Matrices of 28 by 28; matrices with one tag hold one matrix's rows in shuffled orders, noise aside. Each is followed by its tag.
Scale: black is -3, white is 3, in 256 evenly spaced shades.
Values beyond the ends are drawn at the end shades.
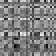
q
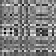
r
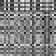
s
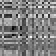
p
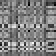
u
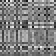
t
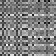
t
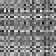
s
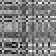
p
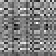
q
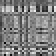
r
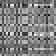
t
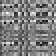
r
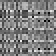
t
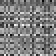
s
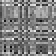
r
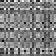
s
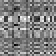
q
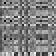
r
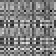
s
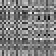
t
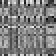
u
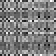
t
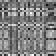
u
